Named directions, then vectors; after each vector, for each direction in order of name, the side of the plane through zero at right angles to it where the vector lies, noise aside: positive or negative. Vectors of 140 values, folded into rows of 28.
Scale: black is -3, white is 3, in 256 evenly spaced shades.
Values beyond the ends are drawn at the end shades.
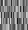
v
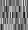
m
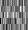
negative, negative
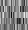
negative, positive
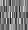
positive, negative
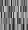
negative, positive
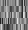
negative, negative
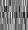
positive, negative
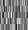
positive, negative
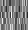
positive, negative
